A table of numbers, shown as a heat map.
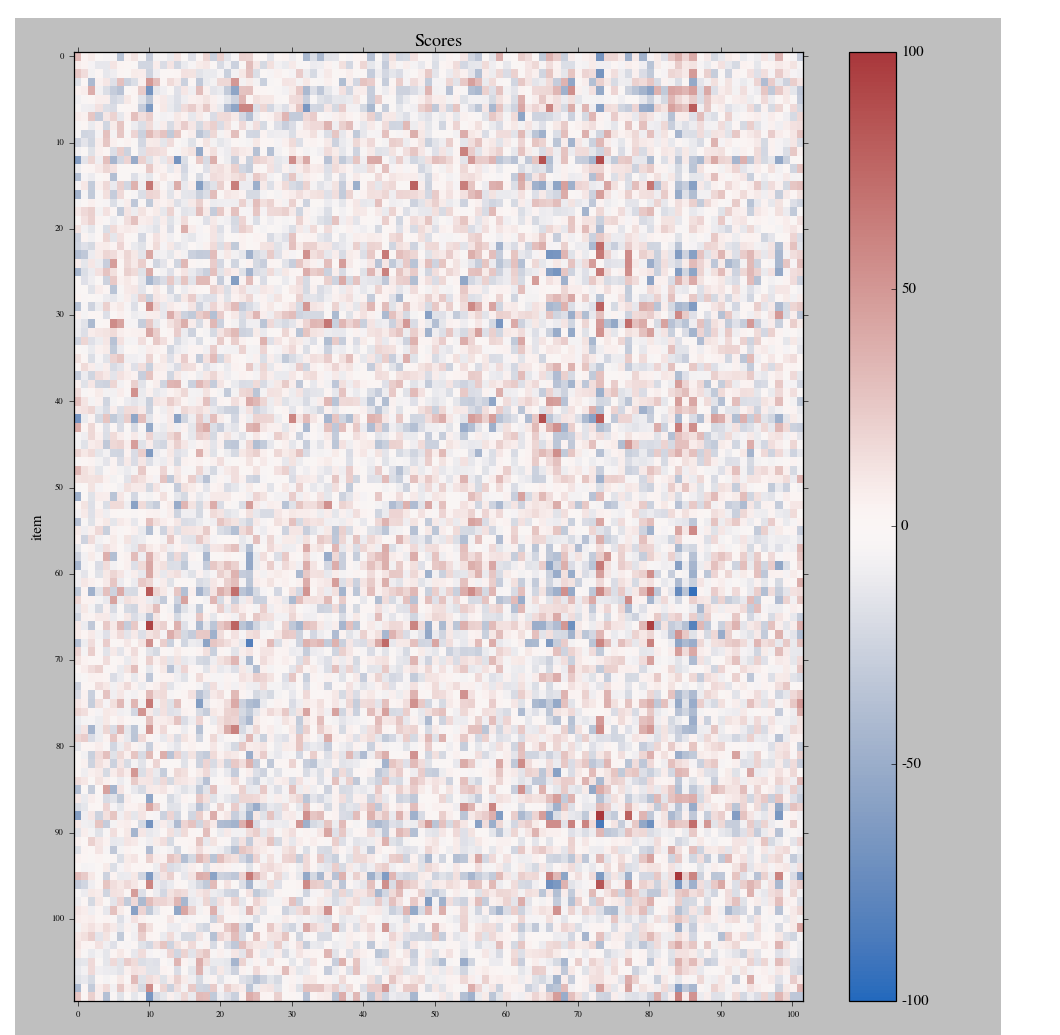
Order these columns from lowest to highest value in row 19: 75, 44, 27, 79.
79, 27, 44, 75
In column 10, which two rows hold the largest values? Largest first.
66, 62
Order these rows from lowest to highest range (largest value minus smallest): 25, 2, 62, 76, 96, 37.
37, 76, 2, 25, 96, 62
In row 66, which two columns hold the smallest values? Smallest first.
86, 69
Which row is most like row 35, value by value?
8
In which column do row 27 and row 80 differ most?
54
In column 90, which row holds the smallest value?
67
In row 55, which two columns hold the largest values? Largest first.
86, 84
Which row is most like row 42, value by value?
12
